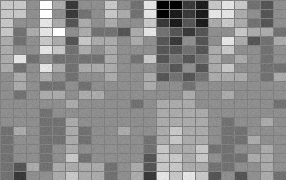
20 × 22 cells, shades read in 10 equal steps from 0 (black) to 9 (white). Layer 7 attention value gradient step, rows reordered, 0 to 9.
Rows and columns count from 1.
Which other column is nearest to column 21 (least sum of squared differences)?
6
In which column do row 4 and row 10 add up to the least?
15
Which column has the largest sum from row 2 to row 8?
4
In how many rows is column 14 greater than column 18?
9
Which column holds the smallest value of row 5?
14
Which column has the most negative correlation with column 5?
10
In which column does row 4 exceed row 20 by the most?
12
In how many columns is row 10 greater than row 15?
4
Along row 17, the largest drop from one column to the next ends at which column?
17
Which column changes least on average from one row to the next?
1
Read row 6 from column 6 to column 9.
4 6 5 6
